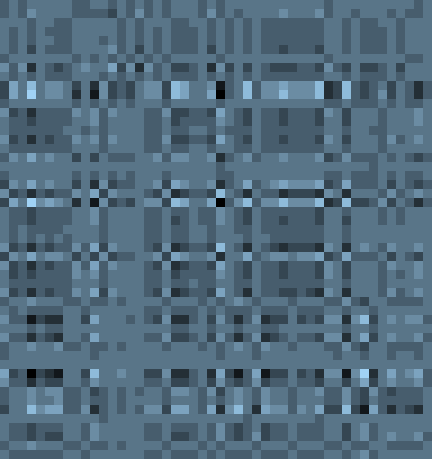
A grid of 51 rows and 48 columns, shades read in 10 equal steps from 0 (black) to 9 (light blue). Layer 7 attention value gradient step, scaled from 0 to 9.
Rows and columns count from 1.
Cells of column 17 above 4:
25
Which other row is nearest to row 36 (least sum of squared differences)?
38
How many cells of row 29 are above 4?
31
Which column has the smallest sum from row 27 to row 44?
4
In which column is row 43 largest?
41
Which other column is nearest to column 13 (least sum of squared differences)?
15
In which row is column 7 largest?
46
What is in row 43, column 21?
3
